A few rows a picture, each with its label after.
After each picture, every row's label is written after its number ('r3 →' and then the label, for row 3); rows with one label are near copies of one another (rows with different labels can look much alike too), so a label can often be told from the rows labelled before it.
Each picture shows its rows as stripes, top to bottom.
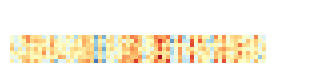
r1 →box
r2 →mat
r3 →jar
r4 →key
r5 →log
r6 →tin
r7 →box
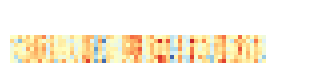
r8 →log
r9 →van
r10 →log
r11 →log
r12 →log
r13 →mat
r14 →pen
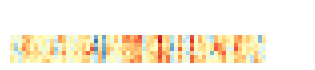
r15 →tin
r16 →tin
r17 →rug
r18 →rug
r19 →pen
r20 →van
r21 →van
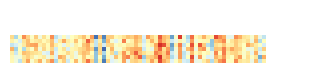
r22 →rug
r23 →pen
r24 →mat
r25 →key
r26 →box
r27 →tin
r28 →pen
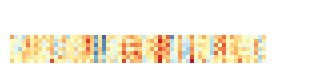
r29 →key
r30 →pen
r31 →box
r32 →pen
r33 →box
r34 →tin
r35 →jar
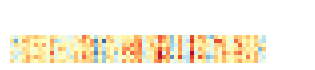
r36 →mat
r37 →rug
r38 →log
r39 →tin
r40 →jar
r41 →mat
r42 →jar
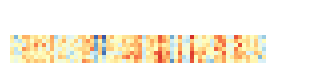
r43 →rug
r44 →pen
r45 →log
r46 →rug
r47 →van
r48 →tin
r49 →mat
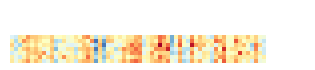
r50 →mat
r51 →rug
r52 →van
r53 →box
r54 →log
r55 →pen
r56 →box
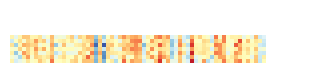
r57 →box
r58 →log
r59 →rug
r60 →log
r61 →rug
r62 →pen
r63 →jar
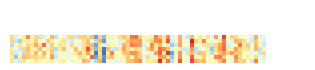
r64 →box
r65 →van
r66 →log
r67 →pen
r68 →key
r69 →rug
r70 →van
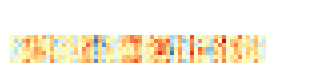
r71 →log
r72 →box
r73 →pen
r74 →mat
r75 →mat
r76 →log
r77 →box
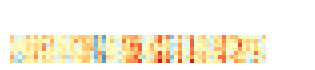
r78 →key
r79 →jar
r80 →log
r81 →log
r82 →van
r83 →key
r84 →van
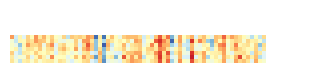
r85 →key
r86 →mat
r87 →pen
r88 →pen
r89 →van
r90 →jar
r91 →van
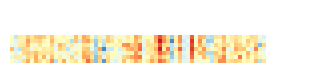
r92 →mat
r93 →mat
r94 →tin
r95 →van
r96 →mat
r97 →log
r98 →pen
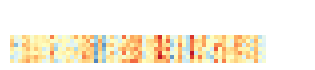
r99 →jar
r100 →van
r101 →rug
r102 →box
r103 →jar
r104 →mat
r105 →box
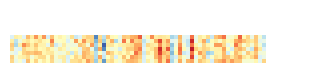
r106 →log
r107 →jar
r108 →rug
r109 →van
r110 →mat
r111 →jar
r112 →key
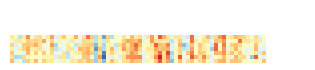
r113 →pen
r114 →log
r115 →box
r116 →box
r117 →key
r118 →van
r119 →key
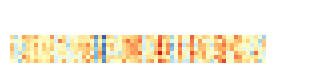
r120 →rug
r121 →tin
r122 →key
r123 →key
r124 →van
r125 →rug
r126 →pen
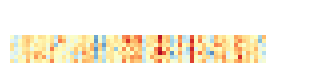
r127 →tin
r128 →tin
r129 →rug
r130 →jar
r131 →mat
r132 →log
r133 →jar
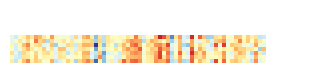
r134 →mat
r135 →log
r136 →box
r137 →tin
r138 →van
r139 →van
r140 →box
